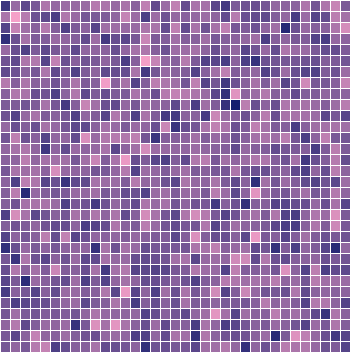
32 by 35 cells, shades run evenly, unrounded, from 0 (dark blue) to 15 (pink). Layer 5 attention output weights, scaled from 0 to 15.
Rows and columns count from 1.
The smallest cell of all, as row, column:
10, 24
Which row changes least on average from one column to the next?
5
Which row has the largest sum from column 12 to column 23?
3
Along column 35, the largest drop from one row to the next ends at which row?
11
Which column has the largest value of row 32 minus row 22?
29
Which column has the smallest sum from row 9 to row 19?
7
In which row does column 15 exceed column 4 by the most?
20
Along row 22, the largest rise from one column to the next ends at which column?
26
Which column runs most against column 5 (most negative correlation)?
19
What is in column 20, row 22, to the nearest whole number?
13
